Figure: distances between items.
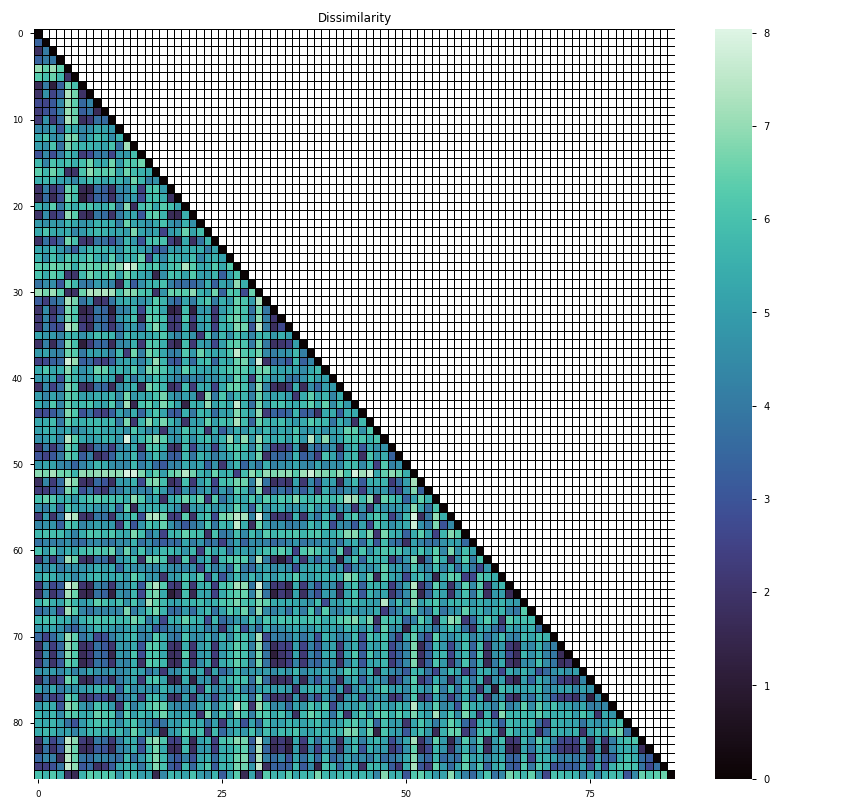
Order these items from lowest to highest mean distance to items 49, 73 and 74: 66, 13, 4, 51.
66, 13, 4, 51
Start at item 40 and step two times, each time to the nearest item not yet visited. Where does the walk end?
29
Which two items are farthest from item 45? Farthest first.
51, 27
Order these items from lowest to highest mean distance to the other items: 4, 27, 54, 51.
54, 4, 27, 51
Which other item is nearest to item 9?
8
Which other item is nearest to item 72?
32
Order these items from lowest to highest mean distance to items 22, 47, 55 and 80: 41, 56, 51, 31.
41, 31, 56, 51
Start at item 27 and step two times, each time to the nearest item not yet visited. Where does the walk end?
68
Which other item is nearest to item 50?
69
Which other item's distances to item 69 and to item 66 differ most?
25
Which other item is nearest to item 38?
85
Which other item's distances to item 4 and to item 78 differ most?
30
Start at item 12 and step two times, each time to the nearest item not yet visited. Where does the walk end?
44
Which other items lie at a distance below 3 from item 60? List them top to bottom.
22, 35, 42, 62, 76, 79
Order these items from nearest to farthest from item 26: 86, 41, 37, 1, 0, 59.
59, 1, 86, 0, 37, 41
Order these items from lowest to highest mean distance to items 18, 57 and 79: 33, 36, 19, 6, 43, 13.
19, 6, 36, 33, 13, 43
